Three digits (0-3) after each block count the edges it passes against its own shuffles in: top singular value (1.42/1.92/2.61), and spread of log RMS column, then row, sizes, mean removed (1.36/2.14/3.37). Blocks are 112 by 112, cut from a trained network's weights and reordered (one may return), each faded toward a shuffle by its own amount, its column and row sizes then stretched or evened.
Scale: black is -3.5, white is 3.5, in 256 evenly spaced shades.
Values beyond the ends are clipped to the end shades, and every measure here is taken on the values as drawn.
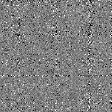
1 2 2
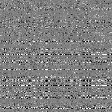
3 1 3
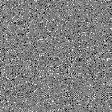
2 1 1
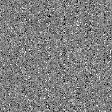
1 2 0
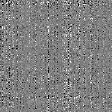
1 3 2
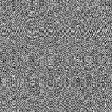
3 1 1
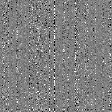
2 3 0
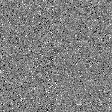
1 1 0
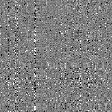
2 2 1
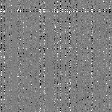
2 3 1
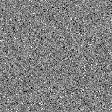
1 0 1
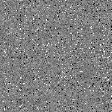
0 2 1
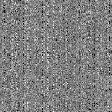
2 2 1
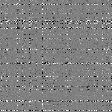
2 2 3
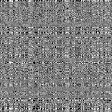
3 0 3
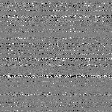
1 1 3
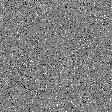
1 0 0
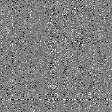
2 2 1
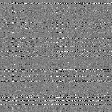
2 1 3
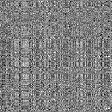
3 1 2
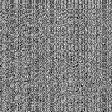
3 0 1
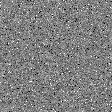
0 0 0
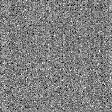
1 0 1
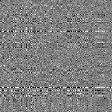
3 2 2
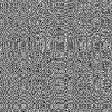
3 1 0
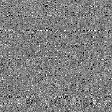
2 1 2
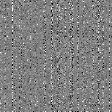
1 3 1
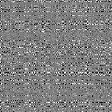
3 2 3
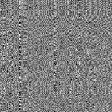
3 2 0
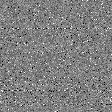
1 0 1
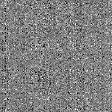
1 2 2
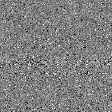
0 0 2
